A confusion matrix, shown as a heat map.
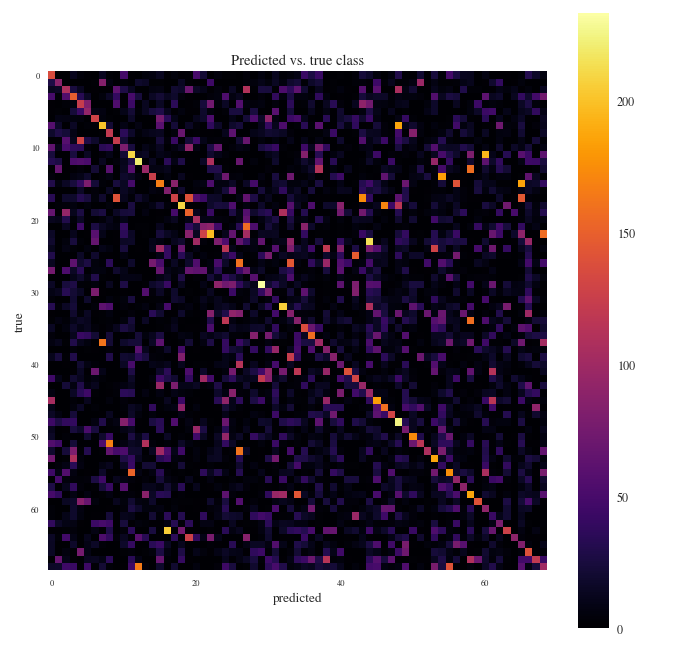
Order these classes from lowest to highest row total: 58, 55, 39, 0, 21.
0, 39, 21, 55, 58
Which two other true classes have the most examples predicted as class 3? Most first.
53, 52
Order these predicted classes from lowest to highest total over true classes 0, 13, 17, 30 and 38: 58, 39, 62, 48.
39, 62, 48, 58
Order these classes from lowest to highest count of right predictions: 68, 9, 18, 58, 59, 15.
68, 9, 59, 15, 58, 18
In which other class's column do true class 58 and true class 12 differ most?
34
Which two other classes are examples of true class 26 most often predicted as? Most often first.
33, 38
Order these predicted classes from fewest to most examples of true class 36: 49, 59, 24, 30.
59, 24, 49, 30
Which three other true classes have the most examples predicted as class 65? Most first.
15, 17, 22
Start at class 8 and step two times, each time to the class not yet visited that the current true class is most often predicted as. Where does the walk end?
24
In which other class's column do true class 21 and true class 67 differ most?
27
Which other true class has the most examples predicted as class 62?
7
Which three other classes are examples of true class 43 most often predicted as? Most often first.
15, 17, 66
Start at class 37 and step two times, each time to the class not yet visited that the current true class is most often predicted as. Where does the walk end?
48
